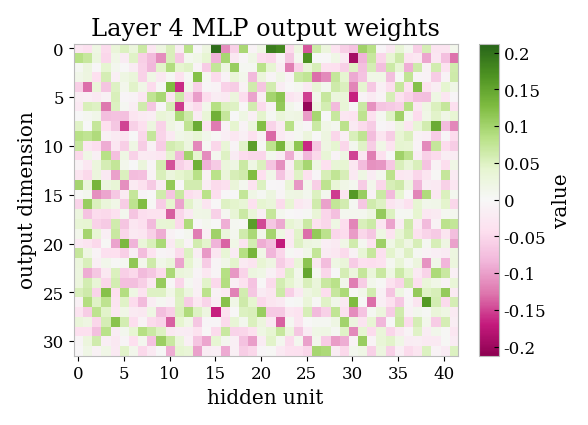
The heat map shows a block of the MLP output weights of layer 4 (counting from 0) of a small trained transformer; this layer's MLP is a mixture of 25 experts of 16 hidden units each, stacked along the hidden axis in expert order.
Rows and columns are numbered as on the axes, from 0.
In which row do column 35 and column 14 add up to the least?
26
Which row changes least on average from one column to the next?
17
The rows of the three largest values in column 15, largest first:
0, 7, 19
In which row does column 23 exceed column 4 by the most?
8
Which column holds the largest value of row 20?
5
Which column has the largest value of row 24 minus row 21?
14
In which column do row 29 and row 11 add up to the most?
3
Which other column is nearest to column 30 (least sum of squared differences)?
38
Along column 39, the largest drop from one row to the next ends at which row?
9
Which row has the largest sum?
25
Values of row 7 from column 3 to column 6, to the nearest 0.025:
-0.075 -0.075 -0.075 -0.025
